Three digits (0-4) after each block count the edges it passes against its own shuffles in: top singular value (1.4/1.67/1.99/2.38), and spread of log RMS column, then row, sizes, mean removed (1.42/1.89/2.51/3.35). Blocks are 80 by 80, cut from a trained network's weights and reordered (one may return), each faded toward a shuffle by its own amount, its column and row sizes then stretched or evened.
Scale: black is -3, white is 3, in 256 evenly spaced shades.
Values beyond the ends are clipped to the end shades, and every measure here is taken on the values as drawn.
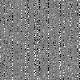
2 4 0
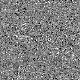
0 1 1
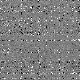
0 2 3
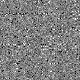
1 0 1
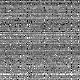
4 2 2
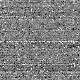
2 1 2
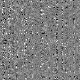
0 3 1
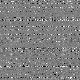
1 0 4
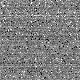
1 0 1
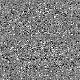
1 0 2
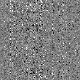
0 3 1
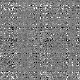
1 3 3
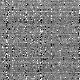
2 3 0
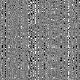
3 4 1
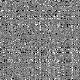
2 0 3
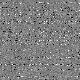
0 0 3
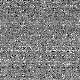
1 1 2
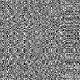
4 3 0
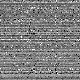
4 0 2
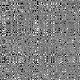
4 3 3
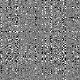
3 4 3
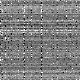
4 3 1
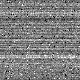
4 0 1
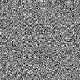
3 0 2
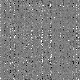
0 3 1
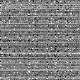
4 2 1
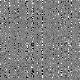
1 4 3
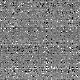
1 2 2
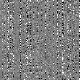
3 4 0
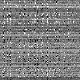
4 3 0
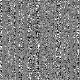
0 4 0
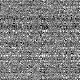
3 3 1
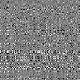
4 1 4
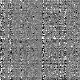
2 4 0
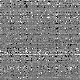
2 2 3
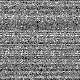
4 2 1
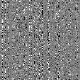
2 4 0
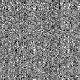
2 0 1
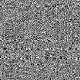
2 0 2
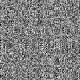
3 0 0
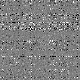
1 2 4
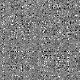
0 3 3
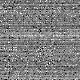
3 1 1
